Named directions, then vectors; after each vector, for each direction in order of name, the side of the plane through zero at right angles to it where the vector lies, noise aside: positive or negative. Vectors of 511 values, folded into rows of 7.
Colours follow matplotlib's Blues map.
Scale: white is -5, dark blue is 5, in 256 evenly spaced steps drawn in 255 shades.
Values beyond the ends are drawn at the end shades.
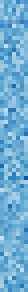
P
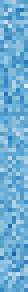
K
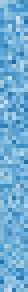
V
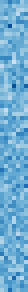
negative, positive, negative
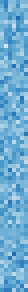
positive, positive, negative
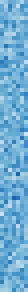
negative, negative, positive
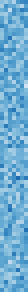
positive, positive, positive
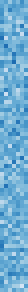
negative, negative, positive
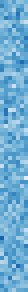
positive, negative, negative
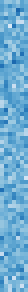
positive, negative, positive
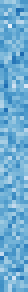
positive, negative, positive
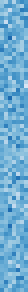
positive, positive, positive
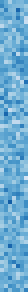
positive, negative, negative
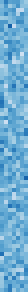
negative, positive, negative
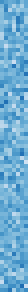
positive, positive, negative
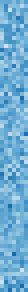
positive, positive, negative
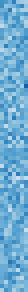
negative, negative, negative
